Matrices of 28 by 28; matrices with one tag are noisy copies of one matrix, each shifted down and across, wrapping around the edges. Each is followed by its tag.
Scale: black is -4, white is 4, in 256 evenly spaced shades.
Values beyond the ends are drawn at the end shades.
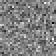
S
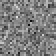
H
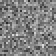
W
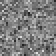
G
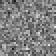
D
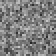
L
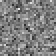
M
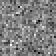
H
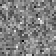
L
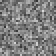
D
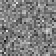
H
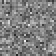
G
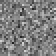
M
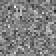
G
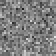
M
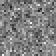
L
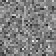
D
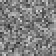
D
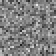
S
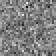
L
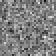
H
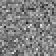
S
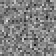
W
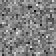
M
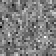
L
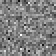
S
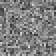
W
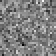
D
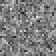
D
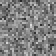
L
